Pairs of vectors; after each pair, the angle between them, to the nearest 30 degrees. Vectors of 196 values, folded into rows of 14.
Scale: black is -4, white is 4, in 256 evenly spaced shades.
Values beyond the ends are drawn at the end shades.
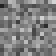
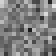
120 degrees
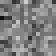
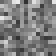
150 degrees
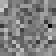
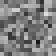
60 degrees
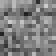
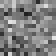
30 degrees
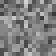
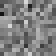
30 degrees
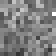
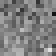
150 degrees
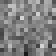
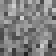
30 degrees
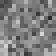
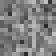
90 degrees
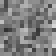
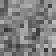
30 degrees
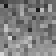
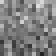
120 degrees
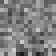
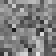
120 degrees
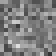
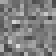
30 degrees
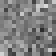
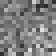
150 degrees
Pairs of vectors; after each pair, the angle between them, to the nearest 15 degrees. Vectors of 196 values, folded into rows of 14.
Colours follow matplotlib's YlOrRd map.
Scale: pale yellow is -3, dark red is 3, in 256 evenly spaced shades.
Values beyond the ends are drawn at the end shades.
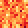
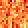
150 degrees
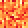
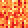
120 degrees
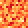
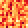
60 degrees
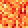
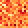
45 degrees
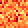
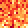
90 degrees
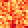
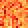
90 degrees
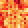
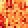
60 degrees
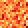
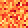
45 degrees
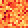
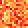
150 degrees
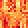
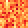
90 degrees
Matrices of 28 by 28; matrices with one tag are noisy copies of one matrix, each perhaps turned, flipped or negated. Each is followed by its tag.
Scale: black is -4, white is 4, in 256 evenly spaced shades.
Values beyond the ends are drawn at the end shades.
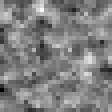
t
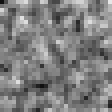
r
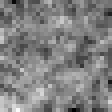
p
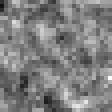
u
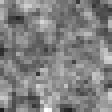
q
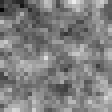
p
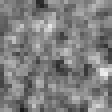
t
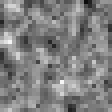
t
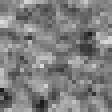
t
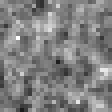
t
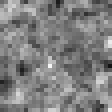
q
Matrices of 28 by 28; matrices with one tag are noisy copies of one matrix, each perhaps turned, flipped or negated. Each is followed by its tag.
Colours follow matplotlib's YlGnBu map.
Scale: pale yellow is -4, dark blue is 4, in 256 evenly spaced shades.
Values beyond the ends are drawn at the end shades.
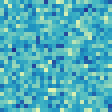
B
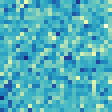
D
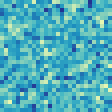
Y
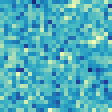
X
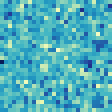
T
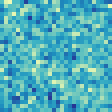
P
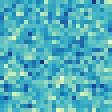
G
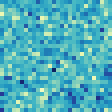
X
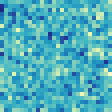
P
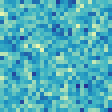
G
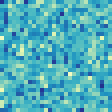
B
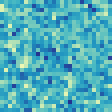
T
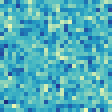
B
